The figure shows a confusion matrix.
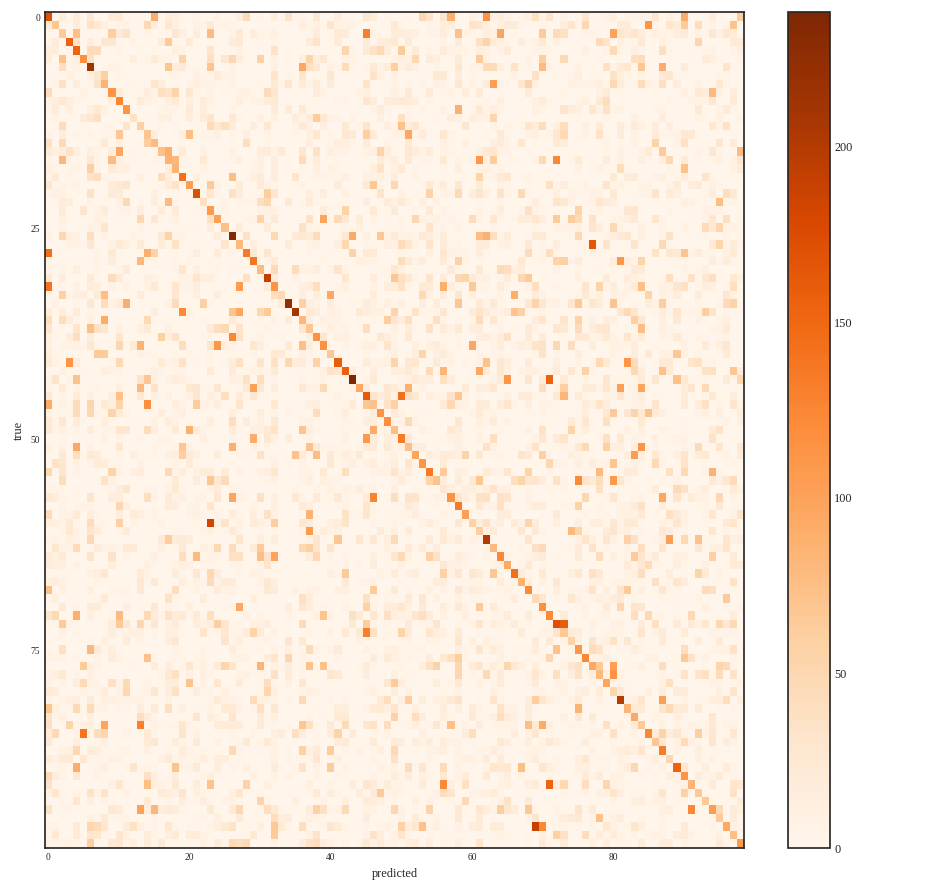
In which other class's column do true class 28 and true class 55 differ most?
0
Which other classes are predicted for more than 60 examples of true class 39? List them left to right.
13, 24, 36, 60
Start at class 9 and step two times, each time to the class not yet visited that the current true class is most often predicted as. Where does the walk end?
91
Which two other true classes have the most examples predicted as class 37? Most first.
61, 59
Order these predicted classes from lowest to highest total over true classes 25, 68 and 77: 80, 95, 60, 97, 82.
97, 60, 82, 95, 80
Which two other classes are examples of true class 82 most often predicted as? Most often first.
75, 0
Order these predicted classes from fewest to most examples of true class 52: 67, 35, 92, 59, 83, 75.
75, 92, 67, 59, 35, 83
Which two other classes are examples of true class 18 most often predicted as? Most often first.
90, 6
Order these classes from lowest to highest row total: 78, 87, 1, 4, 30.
30, 87, 4, 78, 1
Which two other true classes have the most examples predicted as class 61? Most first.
17, 42
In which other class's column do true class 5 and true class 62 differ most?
88
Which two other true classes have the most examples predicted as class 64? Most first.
2, 94
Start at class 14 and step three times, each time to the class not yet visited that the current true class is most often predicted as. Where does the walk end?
13
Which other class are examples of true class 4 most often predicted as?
50
